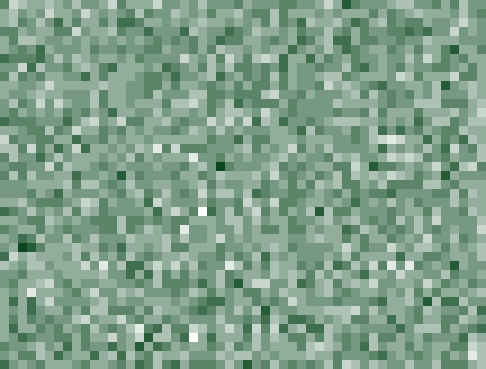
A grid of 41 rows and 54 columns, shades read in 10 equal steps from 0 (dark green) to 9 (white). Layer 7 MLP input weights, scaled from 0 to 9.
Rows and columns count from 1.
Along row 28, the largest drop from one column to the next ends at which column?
3
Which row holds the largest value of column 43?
16
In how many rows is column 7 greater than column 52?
17
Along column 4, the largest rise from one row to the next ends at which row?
29
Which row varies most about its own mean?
30
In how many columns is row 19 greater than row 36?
21
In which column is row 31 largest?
45
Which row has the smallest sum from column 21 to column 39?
5
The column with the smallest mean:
50
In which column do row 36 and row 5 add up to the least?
34
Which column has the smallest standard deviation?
41
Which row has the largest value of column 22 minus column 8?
38
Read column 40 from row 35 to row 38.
7 3 5 4
